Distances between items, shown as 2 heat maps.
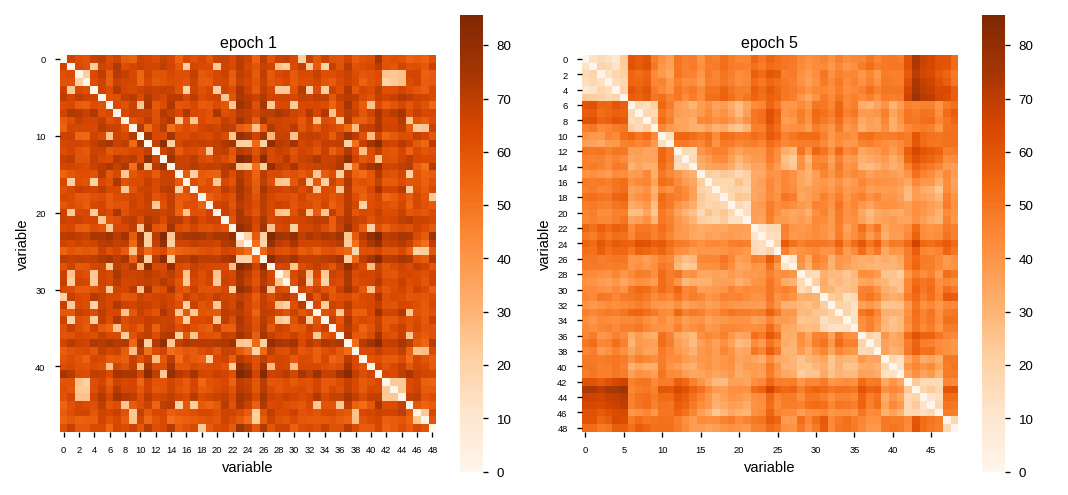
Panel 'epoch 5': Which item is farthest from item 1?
43
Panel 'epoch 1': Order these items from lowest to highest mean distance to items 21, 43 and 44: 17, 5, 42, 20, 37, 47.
42, 5, 47, 20, 17, 37
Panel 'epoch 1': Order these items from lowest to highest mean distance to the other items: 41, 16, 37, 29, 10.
16, 29, 10, 37, 41
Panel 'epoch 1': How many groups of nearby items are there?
12
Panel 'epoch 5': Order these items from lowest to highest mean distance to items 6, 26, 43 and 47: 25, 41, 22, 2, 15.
41, 15, 22, 25, 2
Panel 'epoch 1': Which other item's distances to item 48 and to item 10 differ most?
18
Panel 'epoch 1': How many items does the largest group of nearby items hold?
8
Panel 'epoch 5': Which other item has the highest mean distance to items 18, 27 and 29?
10
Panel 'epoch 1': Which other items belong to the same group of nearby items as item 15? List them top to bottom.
8, 17, 33, 36, 45
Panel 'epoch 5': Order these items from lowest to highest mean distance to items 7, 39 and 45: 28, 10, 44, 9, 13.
44, 9, 28, 13, 10
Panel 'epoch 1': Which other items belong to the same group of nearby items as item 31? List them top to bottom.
0
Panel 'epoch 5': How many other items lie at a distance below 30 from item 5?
5
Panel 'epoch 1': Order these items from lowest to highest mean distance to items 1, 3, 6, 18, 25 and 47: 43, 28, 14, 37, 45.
43, 28, 45, 14, 37
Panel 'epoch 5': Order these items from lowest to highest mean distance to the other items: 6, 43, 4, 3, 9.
9, 6, 3, 4, 43
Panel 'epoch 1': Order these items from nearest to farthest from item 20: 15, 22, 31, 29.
29, 15, 22, 31
